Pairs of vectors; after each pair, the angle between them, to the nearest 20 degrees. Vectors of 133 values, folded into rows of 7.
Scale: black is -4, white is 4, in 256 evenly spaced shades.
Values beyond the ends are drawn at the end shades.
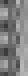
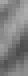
100 degrees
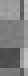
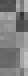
60 degrees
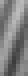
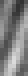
160 degrees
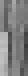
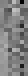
60 degrees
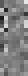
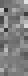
20 degrees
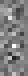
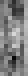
60 degrees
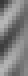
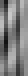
60 degrees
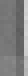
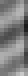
120 degrees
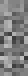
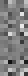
100 degrees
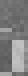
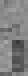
160 degrees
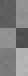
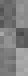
20 degrees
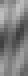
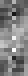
140 degrees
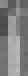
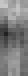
80 degrees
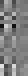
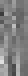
120 degrees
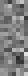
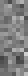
20 degrees
